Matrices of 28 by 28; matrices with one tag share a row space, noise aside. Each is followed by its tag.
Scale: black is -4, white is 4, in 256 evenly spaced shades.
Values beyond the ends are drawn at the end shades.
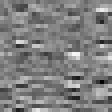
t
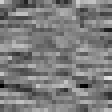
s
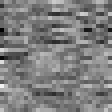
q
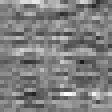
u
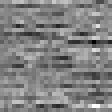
u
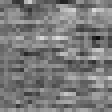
u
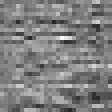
u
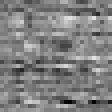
u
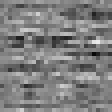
u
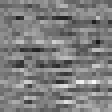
u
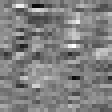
t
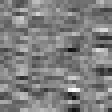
t
